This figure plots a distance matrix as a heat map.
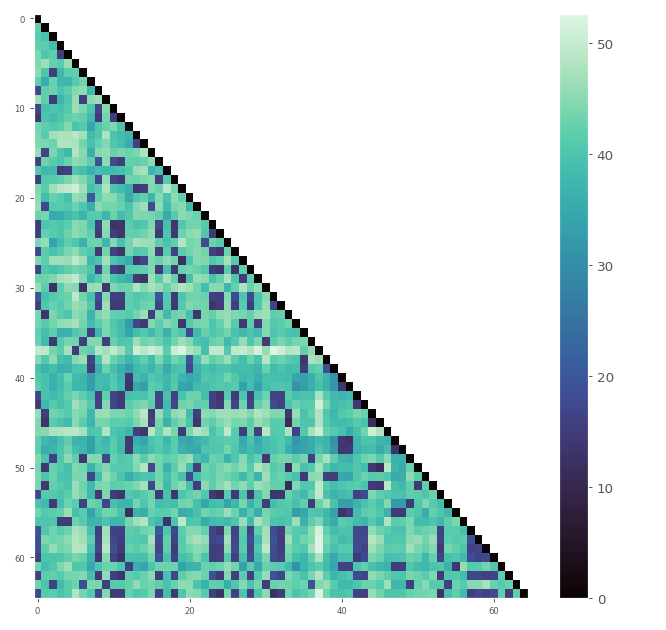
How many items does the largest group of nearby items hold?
21
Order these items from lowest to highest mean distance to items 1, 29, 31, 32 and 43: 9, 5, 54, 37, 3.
54, 3, 9, 5, 37
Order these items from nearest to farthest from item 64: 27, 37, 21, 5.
27, 21, 5, 37
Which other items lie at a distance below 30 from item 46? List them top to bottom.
13, 14, 19, 27, 29, 34
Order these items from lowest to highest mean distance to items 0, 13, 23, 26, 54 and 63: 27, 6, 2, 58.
58, 2, 6, 27
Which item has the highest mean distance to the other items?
37
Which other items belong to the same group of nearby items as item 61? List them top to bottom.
12, 40, 41, 47, 48, 55
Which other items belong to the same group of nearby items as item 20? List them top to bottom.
7, 35, 38, 39, 51
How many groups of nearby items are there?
9
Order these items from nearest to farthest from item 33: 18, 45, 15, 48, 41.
45, 15, 48, 41, 18
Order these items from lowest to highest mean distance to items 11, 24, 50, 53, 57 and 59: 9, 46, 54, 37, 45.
45, 54, 46, 9, 37
